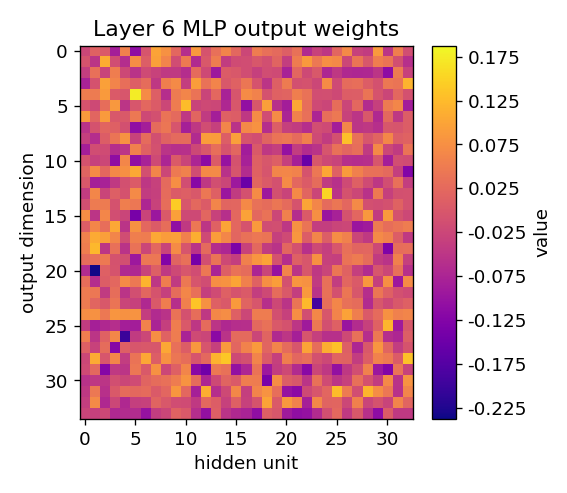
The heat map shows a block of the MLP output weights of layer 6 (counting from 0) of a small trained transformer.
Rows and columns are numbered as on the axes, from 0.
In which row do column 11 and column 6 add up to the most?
17
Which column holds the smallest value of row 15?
5
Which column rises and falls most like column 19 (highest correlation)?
4
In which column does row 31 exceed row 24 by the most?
12
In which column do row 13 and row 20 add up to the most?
24
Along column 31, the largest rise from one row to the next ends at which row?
32
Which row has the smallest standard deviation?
22
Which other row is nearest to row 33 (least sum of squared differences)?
10
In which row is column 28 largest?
31
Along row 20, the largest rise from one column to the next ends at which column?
2
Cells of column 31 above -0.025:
24
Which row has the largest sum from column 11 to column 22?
21
